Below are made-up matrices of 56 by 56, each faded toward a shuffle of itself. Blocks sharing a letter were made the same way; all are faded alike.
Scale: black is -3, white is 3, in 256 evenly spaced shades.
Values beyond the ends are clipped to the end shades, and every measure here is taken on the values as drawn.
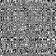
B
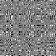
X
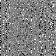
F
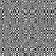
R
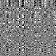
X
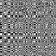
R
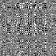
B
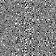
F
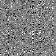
F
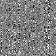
F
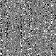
F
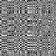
R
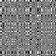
R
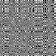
R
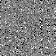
F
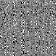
F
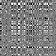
R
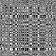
R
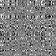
X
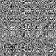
B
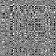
X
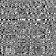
B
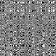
X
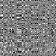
X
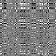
R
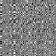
X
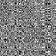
B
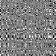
X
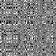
X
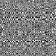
B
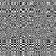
R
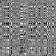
R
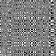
R
